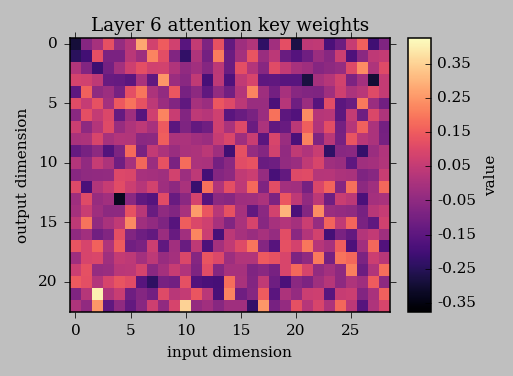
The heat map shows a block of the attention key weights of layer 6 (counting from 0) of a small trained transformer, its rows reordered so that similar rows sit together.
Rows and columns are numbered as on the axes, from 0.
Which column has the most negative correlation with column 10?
13
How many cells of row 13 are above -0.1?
22
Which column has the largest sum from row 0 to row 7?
8
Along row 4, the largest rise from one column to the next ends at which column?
1
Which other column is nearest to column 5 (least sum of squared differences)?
15
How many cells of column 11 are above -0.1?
20
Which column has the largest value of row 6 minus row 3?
21
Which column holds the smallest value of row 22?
16
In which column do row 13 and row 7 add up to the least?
4
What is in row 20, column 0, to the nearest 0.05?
0.15
